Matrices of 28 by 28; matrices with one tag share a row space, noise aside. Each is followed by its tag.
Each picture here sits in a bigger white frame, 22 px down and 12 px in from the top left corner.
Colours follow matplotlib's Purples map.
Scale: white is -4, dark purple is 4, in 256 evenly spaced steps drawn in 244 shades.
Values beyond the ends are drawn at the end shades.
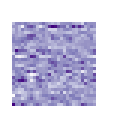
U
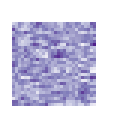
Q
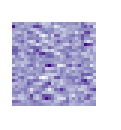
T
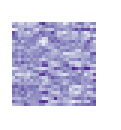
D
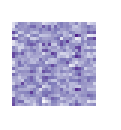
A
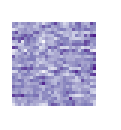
D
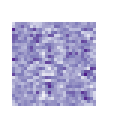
T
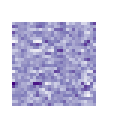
T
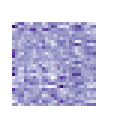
A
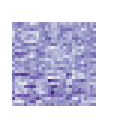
U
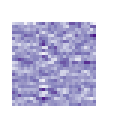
D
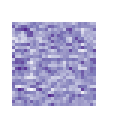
U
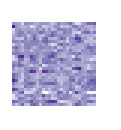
A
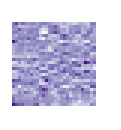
D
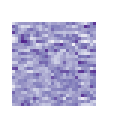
Q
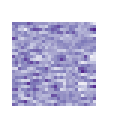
Q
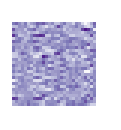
T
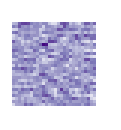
D
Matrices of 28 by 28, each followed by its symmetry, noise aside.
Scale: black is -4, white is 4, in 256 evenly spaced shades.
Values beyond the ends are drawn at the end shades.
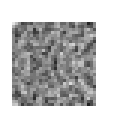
mirrored top to bottom.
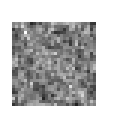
same after a half turn.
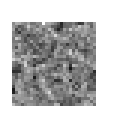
symmetric.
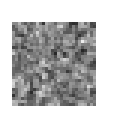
antisymmetric.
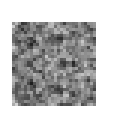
mirrored top to bottom.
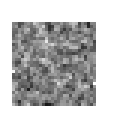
no symmetry.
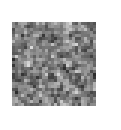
antisymmetric.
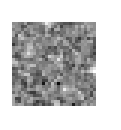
symmetric across the other diagonal.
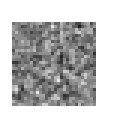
antisymmetric.
